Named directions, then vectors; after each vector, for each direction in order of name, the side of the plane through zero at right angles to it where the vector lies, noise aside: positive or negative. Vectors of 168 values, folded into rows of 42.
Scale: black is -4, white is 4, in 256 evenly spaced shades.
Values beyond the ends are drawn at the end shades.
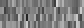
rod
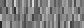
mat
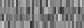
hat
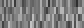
negative, negative, positive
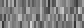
negative, negative, positive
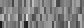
negative, positive, negative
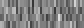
positive, negative, negative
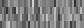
negative, positive, positive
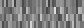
negative, negative, positive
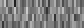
negative, negative, negative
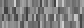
positive, positive, positive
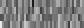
positive, negative, positive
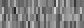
negative, positive, positive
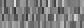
positive, positive, positive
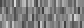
positive, positive, positive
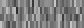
positive, negative, negative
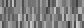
negative, negative, positive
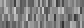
negative, negative, negative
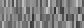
positive, positive, negative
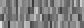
positive, negative, positive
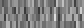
negative, positive, positive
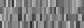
positive, positive, negative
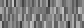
negative, negative, positive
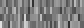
positive, negative, positive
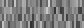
positive, positive, negative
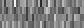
positive, positive, positive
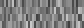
negative, negative, positive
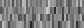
positive, positive, negative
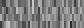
negative, positive, positive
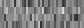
negative, negative, negative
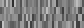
positive, positive, negative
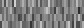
positive, positive, negative
